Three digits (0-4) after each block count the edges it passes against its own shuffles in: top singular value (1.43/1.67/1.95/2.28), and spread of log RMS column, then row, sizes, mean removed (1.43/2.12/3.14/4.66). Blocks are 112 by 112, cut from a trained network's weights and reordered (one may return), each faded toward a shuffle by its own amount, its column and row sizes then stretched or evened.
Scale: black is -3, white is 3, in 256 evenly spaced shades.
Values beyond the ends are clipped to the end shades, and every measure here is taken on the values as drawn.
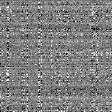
3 3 2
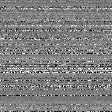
3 0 4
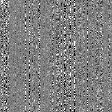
3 4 0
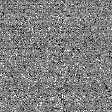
0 1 1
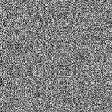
4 1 0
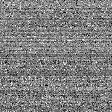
3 0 1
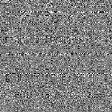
3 1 3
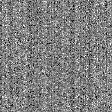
2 1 1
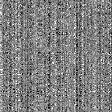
4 2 2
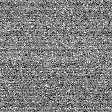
2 0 0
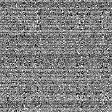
4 2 0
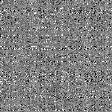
0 1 3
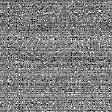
3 2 1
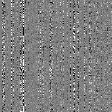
3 4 1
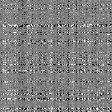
4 2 4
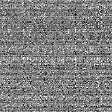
3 2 1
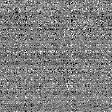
2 2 2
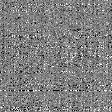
1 0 3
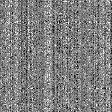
4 2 2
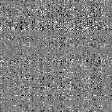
1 2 3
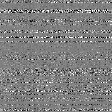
1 0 4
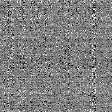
1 3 1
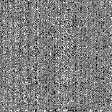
2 2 2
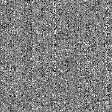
0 2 1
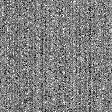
2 1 0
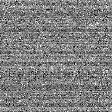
3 1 0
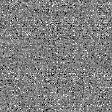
0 1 2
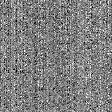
2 2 0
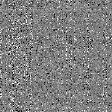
0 3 1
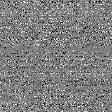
0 1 3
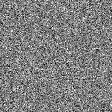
0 0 0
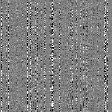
3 4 1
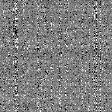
1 3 0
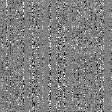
0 4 1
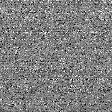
0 0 2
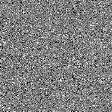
0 1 2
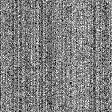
4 1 0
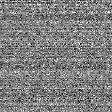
3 1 2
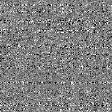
2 2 3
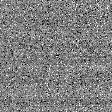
0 1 0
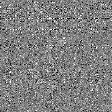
2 2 2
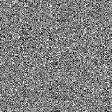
2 2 1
